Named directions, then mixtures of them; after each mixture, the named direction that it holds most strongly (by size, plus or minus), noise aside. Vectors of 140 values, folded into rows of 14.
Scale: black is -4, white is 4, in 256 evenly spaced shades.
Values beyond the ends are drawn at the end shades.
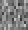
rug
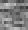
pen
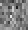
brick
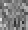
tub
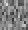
rug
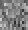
tub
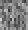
tub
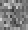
brick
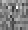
brick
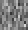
rug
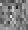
brick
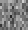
brick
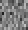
rug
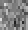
tub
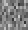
rug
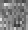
tub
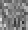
tub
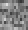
pen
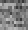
pen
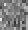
tub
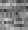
pen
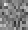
tub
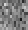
tub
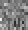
tub
